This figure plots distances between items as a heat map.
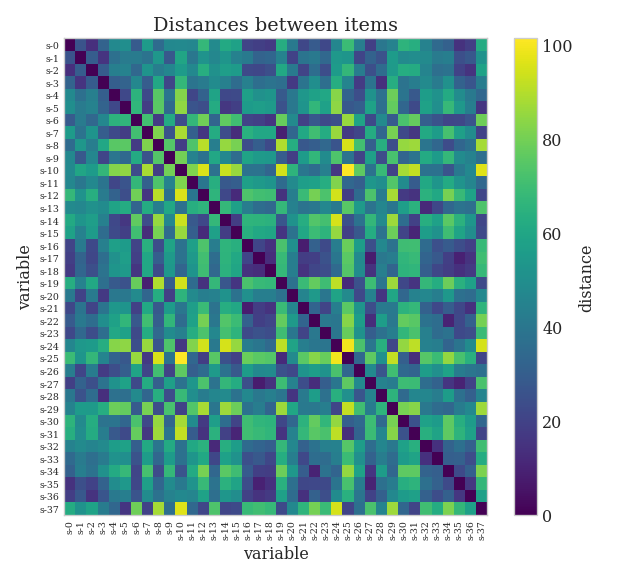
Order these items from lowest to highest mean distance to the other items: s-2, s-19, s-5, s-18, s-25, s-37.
s-18, s-2, s-5, s-19, s-37, s-25
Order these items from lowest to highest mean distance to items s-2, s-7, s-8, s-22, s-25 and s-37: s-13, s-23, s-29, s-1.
s-1, s-23, s-13, s-29
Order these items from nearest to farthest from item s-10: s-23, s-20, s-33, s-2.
s-33, s-23, s-2, s-20
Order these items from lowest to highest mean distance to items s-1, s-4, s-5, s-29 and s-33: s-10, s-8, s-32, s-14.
s-32, s-14, s-8, s-10
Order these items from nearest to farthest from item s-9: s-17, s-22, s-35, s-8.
s-35, s-17, s-22, s-8
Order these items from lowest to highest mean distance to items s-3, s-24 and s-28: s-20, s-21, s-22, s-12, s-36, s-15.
s-20, s-36, s-21, s-22, s-15, s-12
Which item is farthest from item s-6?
s-25
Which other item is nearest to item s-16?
s-21
